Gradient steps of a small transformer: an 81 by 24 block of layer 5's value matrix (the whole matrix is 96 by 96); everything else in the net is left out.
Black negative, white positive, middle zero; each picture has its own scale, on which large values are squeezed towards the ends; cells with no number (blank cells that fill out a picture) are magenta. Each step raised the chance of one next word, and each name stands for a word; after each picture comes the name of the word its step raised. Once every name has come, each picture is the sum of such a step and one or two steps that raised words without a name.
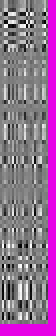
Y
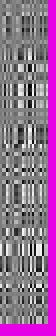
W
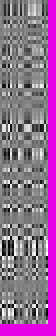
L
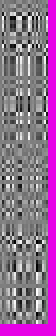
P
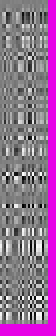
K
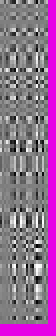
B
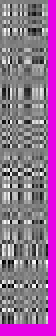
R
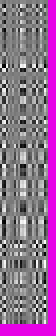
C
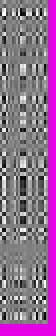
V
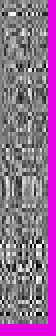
C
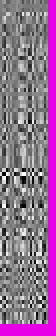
K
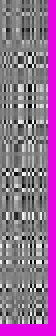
R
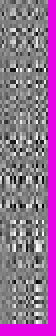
K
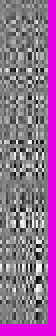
B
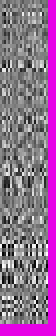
C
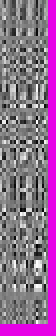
R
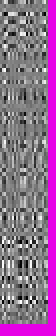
B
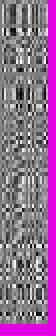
R
